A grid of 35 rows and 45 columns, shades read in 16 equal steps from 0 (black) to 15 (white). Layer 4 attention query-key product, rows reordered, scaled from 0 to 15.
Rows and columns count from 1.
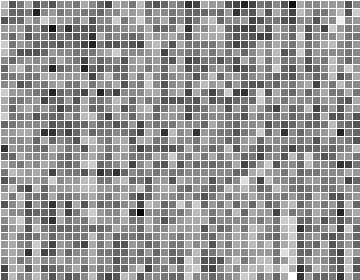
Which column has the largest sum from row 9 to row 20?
19
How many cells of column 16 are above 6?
24
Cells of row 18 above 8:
15
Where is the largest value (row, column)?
35, 37
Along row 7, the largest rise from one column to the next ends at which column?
38
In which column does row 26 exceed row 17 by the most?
25
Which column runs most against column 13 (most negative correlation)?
33
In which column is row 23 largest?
31
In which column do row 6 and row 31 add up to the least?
11
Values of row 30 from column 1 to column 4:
8 10 7 6
